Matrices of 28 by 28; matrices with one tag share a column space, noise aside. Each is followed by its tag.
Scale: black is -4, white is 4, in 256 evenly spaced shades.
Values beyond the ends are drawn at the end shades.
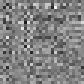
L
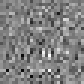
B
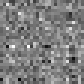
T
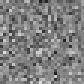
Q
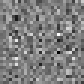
Q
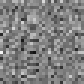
Q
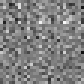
L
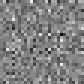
Q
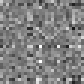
T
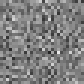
Q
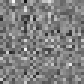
Q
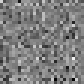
T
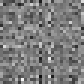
T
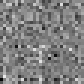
T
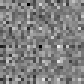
T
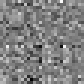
T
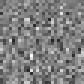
B
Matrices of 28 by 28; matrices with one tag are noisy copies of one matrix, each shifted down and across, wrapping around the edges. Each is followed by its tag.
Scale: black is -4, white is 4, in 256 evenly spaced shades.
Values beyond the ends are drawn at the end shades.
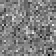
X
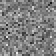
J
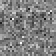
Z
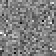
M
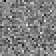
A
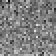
Z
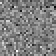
A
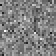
X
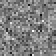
X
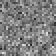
X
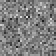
X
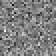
J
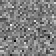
A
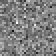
J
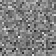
A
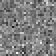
X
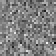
X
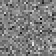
J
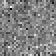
X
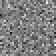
J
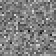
A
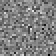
M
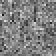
X
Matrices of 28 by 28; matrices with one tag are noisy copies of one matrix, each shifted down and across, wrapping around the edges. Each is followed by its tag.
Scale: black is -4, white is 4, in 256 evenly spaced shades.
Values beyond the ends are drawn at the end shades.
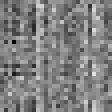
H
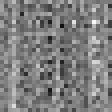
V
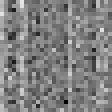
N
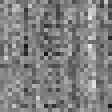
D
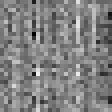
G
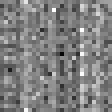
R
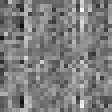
H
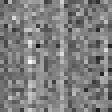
V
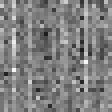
G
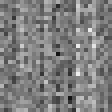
R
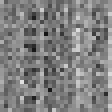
V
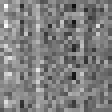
V
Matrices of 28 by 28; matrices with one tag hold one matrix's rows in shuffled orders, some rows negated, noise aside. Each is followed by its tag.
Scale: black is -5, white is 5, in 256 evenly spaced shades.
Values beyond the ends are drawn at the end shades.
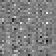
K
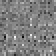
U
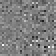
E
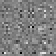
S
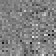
E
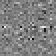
S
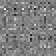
U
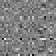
S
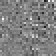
E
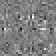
S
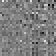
E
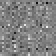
K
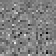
K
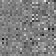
E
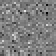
K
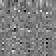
K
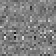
U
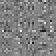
S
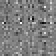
S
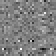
S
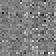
E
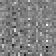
K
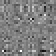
S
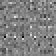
U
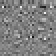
S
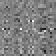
S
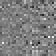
E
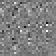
K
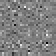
K
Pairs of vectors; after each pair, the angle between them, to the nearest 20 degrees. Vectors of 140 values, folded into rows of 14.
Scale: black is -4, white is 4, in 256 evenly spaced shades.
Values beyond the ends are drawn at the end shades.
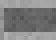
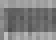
20 degrees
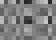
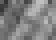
60 degrees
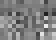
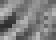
120 degrees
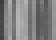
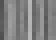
80 degrees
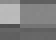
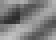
120 degrees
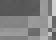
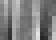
120 degrees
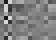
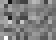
120 degrees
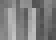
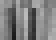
160 degrees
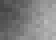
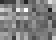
100 degrees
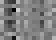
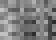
100 degrees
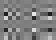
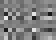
20 degrees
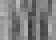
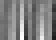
100 degrees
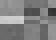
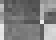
80 degrees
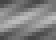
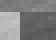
80 degrees
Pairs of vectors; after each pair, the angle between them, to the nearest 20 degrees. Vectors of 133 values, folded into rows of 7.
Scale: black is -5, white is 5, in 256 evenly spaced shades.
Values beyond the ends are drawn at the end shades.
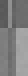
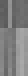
20 degrees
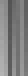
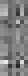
60 degrees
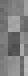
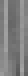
100 degrees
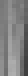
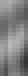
60 degrees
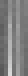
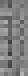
120 degrees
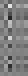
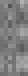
120 degrees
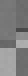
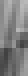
140 degrees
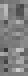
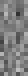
60 degrees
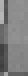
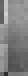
120 degrees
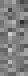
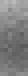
80 degrees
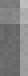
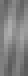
100 degrees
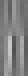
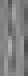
40 degrees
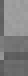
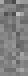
100 degrees
